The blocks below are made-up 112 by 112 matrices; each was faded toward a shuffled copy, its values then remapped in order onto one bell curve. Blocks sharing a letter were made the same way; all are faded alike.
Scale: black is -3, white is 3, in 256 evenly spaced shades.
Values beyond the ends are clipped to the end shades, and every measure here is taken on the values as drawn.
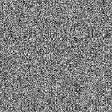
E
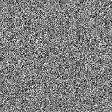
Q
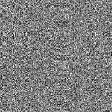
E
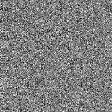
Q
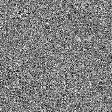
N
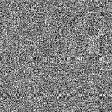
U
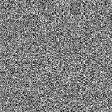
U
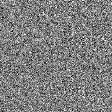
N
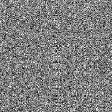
E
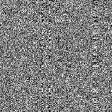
E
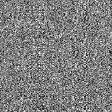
E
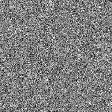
N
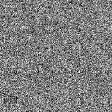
Q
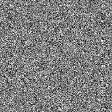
Q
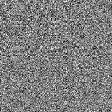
U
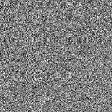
U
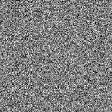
U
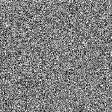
N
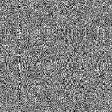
U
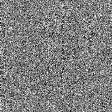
N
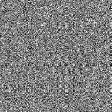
U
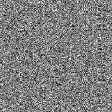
U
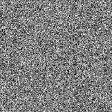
N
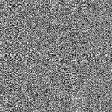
U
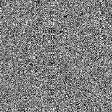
Q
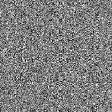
E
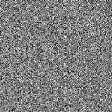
U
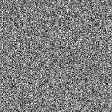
E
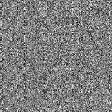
E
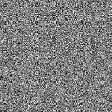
U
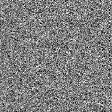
N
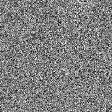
N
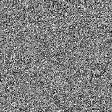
N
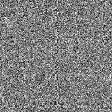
Q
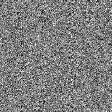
N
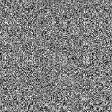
U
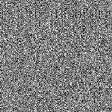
Q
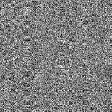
U
